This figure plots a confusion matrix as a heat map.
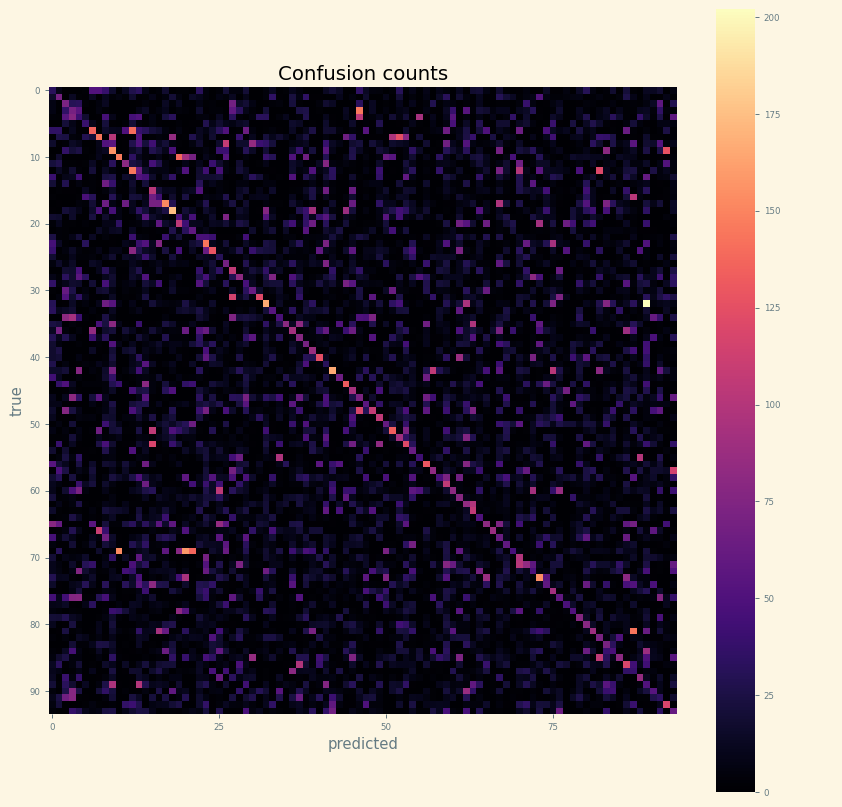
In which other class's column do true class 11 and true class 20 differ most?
19
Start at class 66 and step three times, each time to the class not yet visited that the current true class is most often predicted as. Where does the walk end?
62
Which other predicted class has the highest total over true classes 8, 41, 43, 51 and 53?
15
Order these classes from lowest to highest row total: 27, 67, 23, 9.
27, 67, 23, 9
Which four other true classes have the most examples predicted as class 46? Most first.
3, 48, 4, 34
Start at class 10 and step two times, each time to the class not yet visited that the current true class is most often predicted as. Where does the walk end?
26
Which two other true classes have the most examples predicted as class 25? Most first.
60, 65
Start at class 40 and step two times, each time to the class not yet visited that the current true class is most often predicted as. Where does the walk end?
44
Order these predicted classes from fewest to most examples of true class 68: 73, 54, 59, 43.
43, 59, 73, 54
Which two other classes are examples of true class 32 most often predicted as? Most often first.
89, 62
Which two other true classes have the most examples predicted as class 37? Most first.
86, 35
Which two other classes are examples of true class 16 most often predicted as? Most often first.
87, 15
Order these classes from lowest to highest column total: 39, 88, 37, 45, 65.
88, 65, 39, 37, 45
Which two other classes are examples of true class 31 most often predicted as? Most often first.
27, 76
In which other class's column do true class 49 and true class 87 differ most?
36
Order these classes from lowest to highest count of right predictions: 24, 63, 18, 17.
63, 24, 17, 18
